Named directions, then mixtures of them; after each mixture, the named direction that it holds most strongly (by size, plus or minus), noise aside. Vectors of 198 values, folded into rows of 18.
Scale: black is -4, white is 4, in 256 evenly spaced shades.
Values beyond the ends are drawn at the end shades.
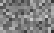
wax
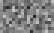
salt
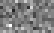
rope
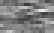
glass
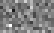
rope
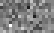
rope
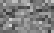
wax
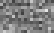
wax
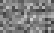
salt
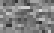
glass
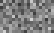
wax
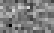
rope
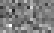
rope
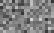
wax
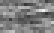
glass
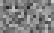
salt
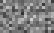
salt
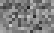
salt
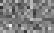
rope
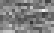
glass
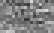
glass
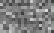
wax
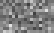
rope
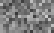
wax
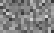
wax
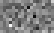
salt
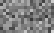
wax
